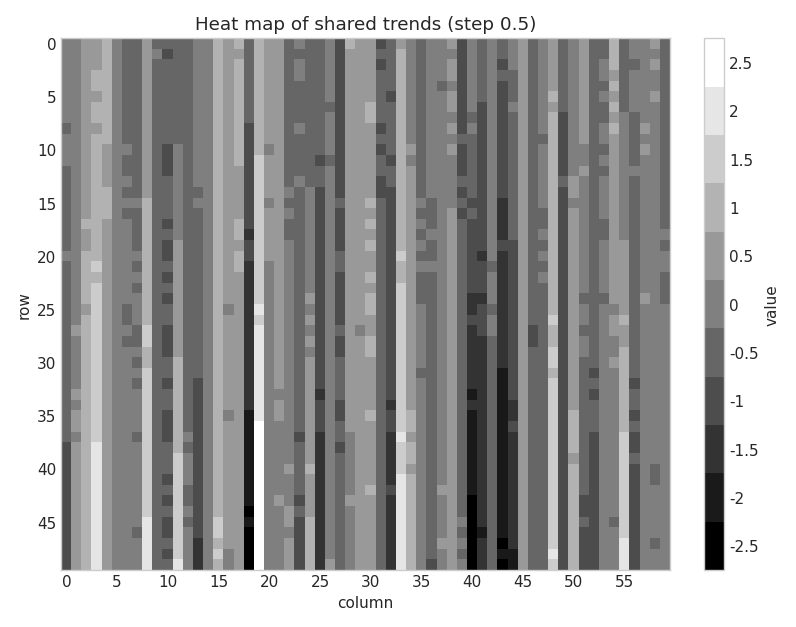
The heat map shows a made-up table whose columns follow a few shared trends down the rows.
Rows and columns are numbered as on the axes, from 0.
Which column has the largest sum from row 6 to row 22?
19
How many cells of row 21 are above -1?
52
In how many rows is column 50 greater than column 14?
36
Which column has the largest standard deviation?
40
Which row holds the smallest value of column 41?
46
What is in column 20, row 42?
0
